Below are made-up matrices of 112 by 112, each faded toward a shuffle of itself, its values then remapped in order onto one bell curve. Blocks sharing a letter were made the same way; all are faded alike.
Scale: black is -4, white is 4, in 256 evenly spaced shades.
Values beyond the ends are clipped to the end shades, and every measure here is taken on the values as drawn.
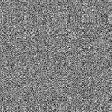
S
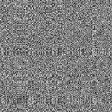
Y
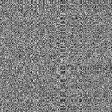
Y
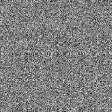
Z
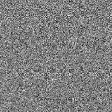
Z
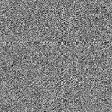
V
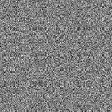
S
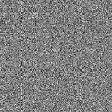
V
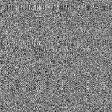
V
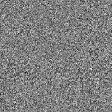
Z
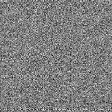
Z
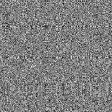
V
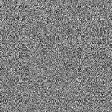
V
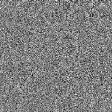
Z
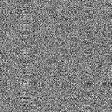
V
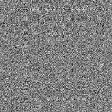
V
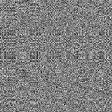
Y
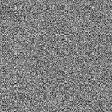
S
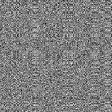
Y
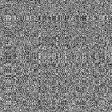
Y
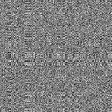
Y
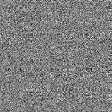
V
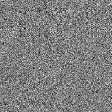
Z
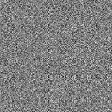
S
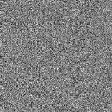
Z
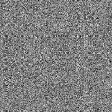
Z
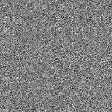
Z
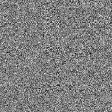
Z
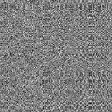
Y
